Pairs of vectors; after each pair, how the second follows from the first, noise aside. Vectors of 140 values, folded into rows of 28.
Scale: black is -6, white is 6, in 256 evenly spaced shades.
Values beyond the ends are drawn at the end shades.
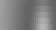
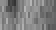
reversed, negated.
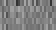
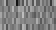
copied.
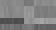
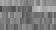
reversed, negated.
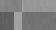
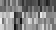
negated, scaled up.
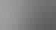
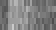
wrapped around.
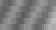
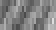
copied.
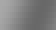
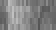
wrapped around.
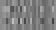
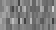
copied.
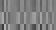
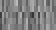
wrapped around.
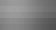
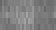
wrapped around, negated, shrunk.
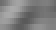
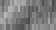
copied.
